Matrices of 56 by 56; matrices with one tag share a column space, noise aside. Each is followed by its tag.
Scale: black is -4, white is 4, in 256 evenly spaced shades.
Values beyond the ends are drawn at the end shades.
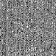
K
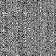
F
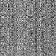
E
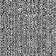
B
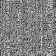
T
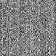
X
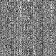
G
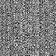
F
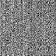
F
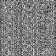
G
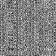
F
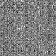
G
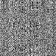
K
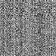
B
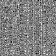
G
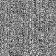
T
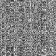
K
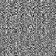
B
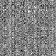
G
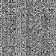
B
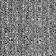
X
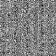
T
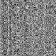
G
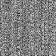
F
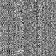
G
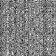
T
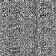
B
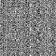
T
